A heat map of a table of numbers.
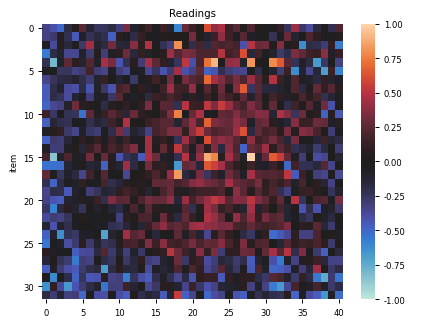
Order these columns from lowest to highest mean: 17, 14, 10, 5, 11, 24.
5, 10, 11, 14, 17, 24
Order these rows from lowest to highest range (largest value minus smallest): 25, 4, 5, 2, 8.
8, 25, 5, 2, 4
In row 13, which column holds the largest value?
22
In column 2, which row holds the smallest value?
24
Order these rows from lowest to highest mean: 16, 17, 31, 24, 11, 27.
31, 27, 24, 16, 17, 11
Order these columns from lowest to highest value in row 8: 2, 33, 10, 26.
2, 33, 26, 10
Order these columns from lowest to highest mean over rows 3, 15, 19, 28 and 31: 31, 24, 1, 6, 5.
1, 5, 6, 31, 24
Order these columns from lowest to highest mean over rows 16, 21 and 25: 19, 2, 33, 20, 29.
2, 33, 29, 20, 19
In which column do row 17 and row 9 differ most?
18
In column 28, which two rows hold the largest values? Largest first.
15, 4
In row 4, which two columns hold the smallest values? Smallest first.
1, 37
